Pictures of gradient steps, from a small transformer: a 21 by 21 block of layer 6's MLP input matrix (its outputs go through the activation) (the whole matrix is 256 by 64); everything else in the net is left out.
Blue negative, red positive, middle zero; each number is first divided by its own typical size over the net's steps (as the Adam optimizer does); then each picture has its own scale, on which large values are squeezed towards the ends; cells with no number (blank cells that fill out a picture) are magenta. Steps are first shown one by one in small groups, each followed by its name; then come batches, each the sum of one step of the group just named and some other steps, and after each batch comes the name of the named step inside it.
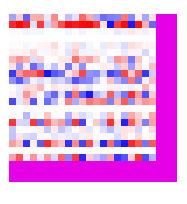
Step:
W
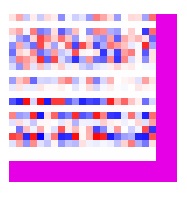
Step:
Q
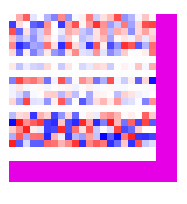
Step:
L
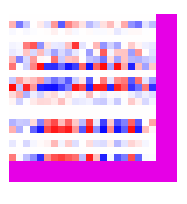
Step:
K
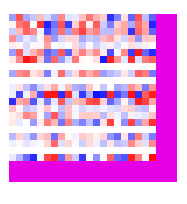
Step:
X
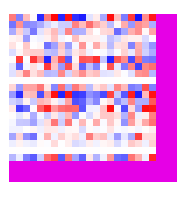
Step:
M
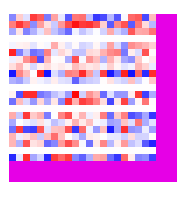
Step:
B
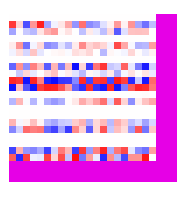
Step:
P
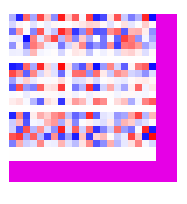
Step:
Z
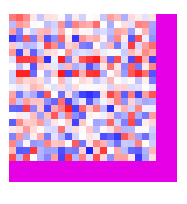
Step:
L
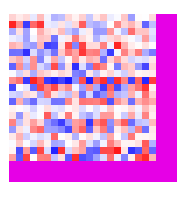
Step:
P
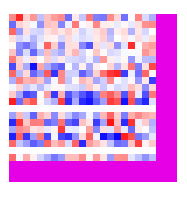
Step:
L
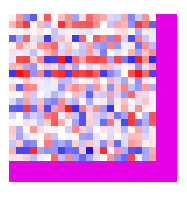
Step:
W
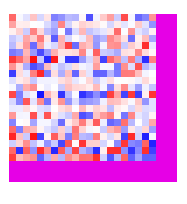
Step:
Q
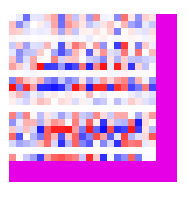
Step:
K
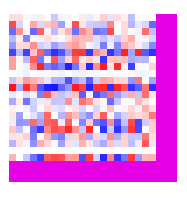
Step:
K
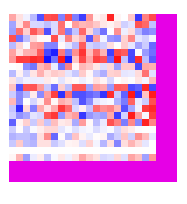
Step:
M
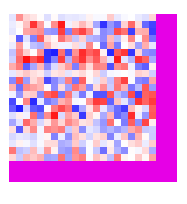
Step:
X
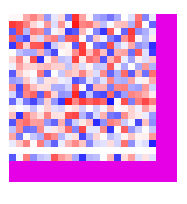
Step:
B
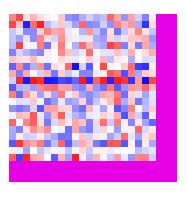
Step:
P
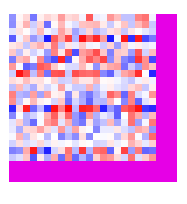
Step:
Z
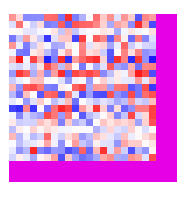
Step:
M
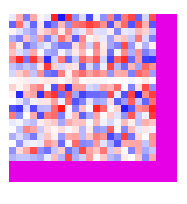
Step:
M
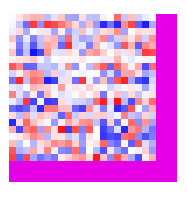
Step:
L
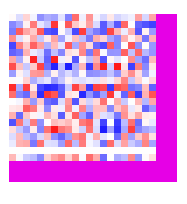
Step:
K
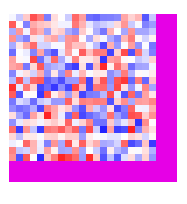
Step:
K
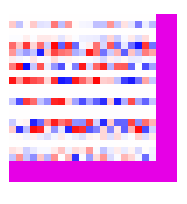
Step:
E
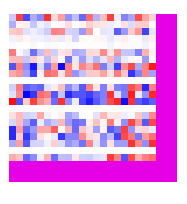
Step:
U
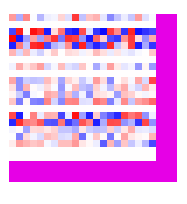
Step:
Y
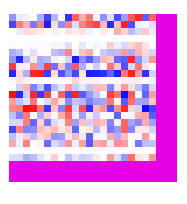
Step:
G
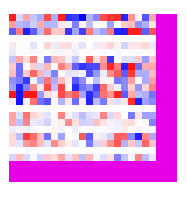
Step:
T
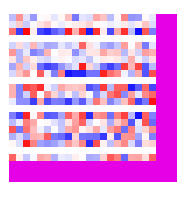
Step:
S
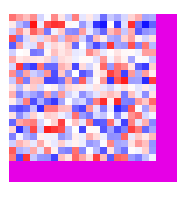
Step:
Y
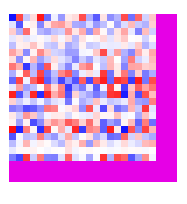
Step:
S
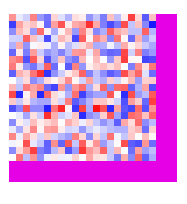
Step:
G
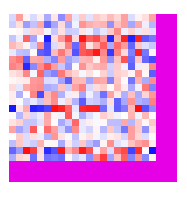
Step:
E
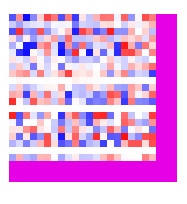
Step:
U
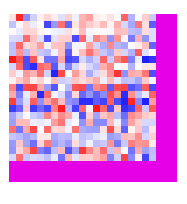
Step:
E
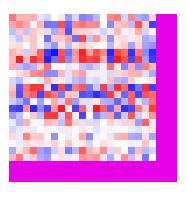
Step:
T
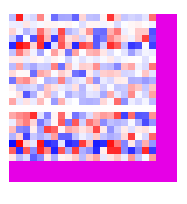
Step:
U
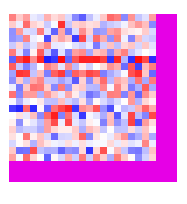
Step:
T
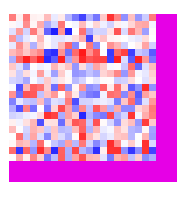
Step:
T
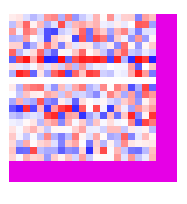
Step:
S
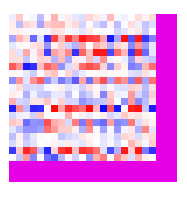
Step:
U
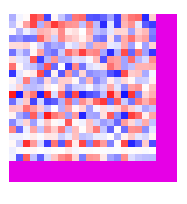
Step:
G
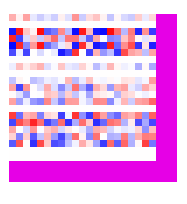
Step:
Y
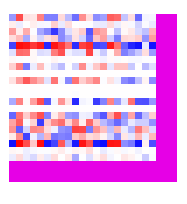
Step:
E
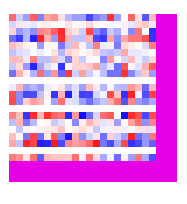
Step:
U
